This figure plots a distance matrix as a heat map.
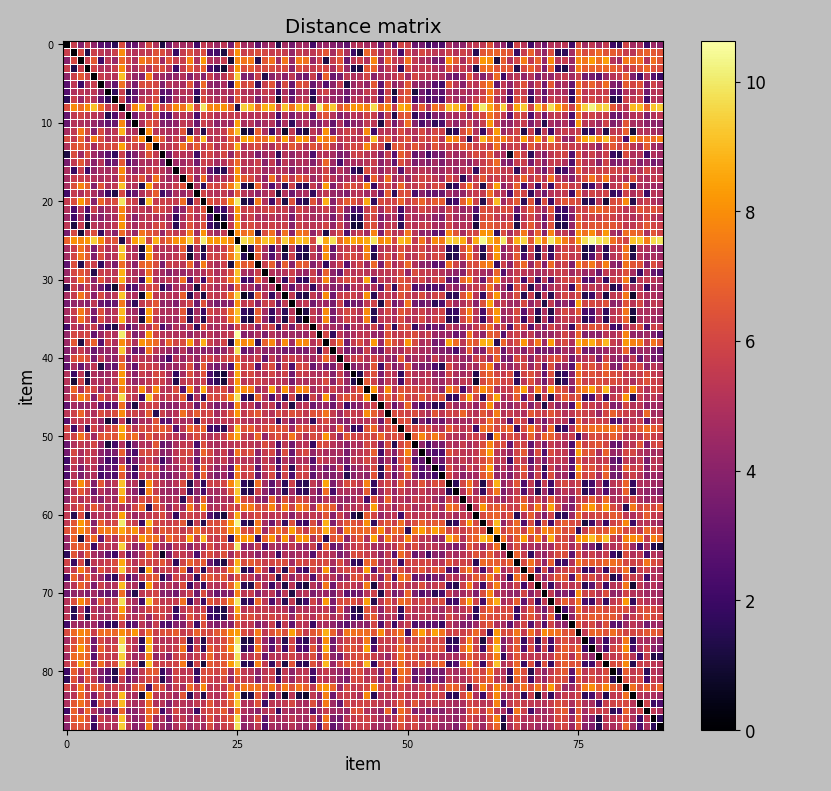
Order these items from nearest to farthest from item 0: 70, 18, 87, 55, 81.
81, 55, 70, 87, 18
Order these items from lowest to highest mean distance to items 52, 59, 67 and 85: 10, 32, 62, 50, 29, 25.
10, 32, 29, 50, 62, 25
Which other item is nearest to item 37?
39
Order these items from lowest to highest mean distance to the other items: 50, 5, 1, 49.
5, 1, 49, 50
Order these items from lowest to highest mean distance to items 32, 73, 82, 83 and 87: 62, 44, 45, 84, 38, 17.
45, 84, 17, 62, 44, 38
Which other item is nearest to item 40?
15
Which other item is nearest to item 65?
14
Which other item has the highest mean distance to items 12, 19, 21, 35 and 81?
25
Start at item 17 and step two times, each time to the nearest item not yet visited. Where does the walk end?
44
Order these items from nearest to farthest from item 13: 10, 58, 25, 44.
10, 58, 44, 25
